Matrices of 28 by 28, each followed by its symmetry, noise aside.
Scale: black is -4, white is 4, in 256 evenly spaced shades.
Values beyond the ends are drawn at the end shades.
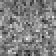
mirrored left to right.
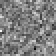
symmetric.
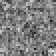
symmetric.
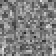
mirrored left to right.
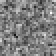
no symmetry.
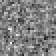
symmetric.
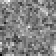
symmetric across the other diagonal.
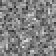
same after a half turn.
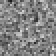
no symmetry.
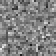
same after a half turn.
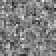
antisymmetric.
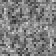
same after a half turn.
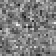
antisymmetric.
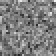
no symmetry.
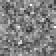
symmetric.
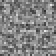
mirrored left to right.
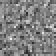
antisymmetric.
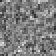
no symmetry.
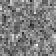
no symmetry.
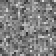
symmetric across the other diagonal.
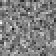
antisymmetric.
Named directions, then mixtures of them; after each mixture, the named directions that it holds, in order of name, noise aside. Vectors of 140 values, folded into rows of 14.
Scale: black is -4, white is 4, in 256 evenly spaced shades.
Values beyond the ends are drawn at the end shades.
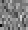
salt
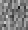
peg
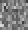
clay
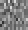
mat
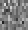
clay, mat.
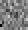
mat, salt.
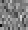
salt.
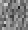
peg.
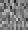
mat.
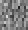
peg.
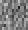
peg.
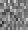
mat.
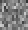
clay.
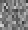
clay.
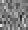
salt.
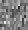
peg, salt.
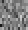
salt.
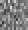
mat.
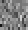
salt.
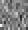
salt.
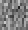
peg.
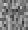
clay, peg.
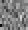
salt.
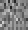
mat.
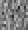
peg.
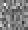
clay, peg.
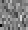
salt.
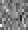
salt.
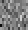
salt.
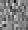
mat, peg.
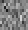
clay, salt.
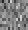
mat, salt.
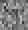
clay, salt.
